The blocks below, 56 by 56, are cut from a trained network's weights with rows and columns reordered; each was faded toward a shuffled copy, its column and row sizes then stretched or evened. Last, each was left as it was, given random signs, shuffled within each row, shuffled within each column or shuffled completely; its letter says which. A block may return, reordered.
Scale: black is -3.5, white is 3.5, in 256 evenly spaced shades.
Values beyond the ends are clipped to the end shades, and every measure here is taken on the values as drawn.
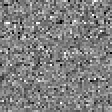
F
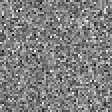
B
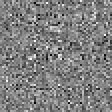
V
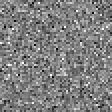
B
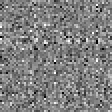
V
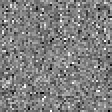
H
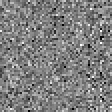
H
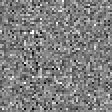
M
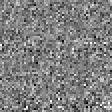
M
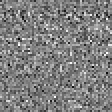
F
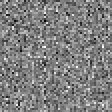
H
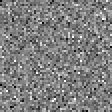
B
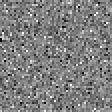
B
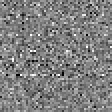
F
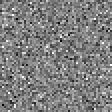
B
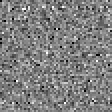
F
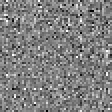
M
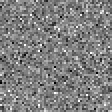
B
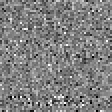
F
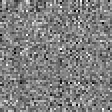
V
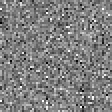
H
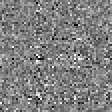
M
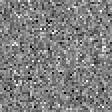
B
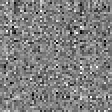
V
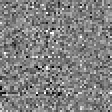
M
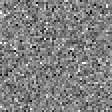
B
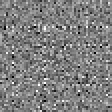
V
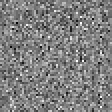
H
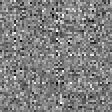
V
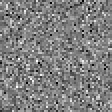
H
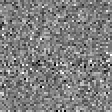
F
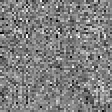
V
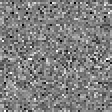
F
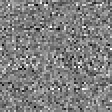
F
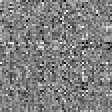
V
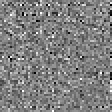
V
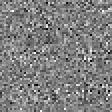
M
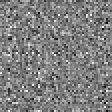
V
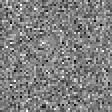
H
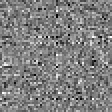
V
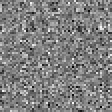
V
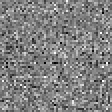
M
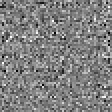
M
